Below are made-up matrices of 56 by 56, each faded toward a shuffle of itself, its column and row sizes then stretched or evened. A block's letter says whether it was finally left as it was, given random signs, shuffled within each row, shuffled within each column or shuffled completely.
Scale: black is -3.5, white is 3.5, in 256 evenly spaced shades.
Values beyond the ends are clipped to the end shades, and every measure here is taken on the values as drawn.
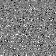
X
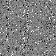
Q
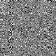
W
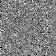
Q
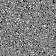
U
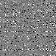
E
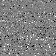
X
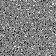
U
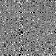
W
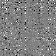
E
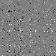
E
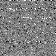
X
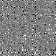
W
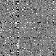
W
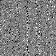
Q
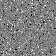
U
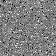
U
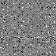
W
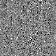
Q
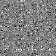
E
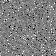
U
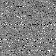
X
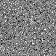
U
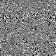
E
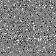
X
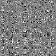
W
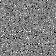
X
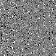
Q
